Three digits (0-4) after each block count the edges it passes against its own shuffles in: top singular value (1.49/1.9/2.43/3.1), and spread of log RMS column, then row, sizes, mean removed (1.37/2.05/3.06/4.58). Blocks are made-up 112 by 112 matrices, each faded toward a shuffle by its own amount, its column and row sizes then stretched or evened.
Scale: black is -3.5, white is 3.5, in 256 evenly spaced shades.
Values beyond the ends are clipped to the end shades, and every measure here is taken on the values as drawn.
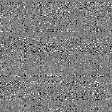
1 2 3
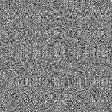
3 0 1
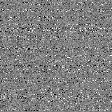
0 0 3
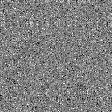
2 0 0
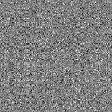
3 0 2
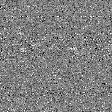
0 0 2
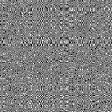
4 2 2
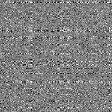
3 1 3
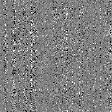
1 3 1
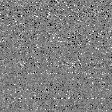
1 1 2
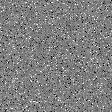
0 0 0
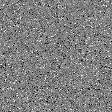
0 0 1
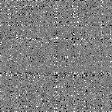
2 2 3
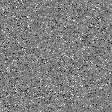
0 0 1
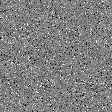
0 0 0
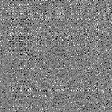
3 1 2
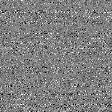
0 0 3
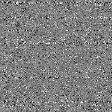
1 1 3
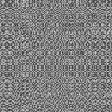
4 2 1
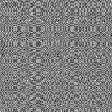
4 2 0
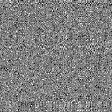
3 1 1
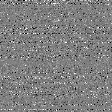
1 0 3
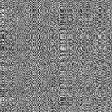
4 3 1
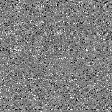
2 0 2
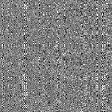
3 3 1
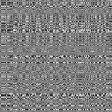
4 0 4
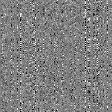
3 3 0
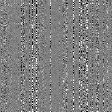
3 4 1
